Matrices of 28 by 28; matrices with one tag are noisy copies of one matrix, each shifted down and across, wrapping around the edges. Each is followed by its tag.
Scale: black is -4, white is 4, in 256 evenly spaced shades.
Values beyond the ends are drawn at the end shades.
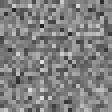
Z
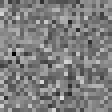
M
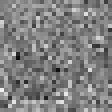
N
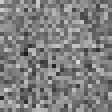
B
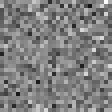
M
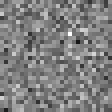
M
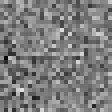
B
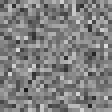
M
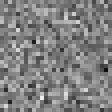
Z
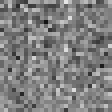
B
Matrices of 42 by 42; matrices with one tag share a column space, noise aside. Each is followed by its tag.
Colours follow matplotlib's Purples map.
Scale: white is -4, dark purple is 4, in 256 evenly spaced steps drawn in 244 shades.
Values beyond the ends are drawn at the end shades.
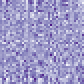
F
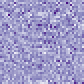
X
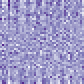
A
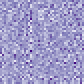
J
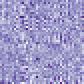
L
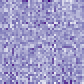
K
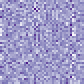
J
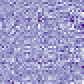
X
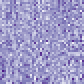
F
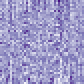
F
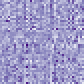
L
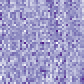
F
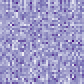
F
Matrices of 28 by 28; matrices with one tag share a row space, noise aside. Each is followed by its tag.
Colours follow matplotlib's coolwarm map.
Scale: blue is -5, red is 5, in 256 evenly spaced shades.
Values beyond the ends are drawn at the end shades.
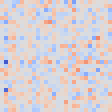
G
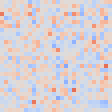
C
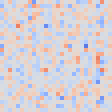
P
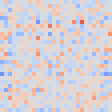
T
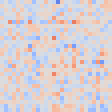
C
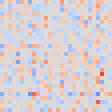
P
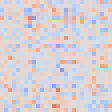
C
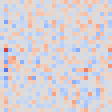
G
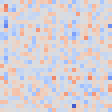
G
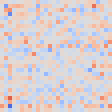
T
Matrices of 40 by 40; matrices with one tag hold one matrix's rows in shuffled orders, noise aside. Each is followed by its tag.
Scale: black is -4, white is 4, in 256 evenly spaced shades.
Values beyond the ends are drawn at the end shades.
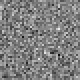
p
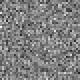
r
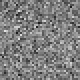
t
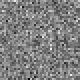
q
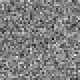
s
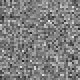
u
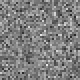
r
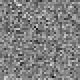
t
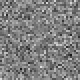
r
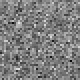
t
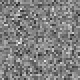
t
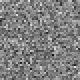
s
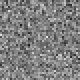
r
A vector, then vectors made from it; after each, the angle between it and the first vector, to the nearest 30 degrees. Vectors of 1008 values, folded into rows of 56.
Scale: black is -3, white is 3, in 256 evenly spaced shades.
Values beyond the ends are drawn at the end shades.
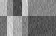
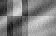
150 degrees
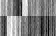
30 degrees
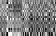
60 degrees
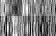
60 degrees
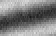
90 degrees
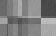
120 degrees
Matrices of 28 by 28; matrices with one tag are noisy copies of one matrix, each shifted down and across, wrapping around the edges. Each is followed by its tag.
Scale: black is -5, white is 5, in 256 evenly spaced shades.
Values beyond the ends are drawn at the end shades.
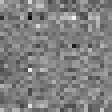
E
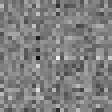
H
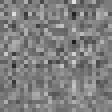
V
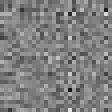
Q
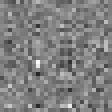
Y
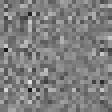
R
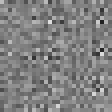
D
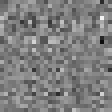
E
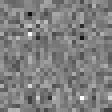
V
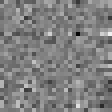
Y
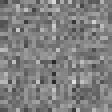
H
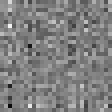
H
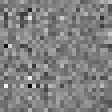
R
